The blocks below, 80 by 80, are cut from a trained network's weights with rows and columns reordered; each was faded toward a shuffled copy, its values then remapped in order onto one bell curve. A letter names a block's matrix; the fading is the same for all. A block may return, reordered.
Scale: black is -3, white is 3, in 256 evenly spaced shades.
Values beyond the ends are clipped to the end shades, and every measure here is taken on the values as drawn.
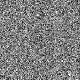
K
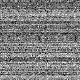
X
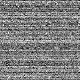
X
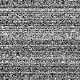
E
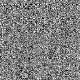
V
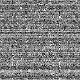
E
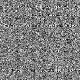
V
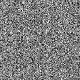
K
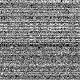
X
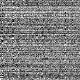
E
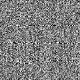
V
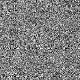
K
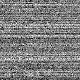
X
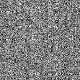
V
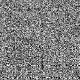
K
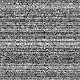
X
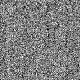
K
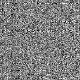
V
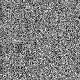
K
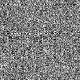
K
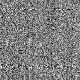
V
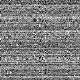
E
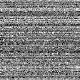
X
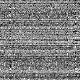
E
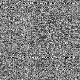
K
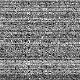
E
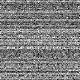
X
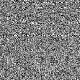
K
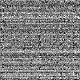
E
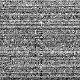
E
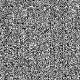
V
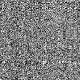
V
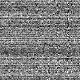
E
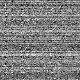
E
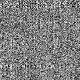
V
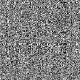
V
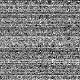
E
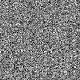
K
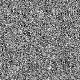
K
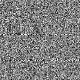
K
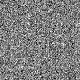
K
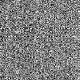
V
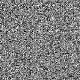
K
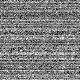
X
